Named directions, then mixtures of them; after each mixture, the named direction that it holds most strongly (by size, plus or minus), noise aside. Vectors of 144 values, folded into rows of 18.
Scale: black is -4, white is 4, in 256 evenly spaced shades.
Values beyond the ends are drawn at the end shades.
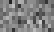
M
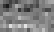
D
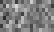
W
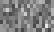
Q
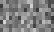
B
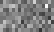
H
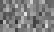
Q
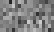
M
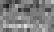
D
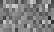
H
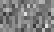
Q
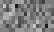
Q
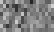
W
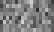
B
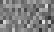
H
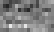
D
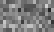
H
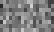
B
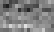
D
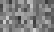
B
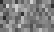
W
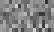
Q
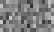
B
